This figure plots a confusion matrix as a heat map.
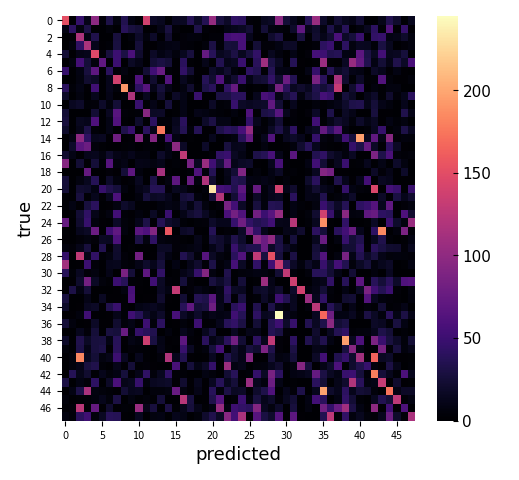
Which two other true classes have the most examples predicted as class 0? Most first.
29, 17
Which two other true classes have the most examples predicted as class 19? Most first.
17, 30
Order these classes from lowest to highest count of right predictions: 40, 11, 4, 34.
11, 40, 34, 4
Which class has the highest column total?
35
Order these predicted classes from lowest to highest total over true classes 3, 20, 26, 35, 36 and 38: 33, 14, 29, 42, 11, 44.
14, 33, 44, 11, 42, 29
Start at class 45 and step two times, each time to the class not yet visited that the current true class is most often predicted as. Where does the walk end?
42
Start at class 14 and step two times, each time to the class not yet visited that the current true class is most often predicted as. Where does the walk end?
2
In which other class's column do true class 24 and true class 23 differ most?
31
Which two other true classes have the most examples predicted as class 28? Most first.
38, 26
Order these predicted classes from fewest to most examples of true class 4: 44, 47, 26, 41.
47, 44, 41, 26
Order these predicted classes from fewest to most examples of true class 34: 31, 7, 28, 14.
14, 31, 28, 7
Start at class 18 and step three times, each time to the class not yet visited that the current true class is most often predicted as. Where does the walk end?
43
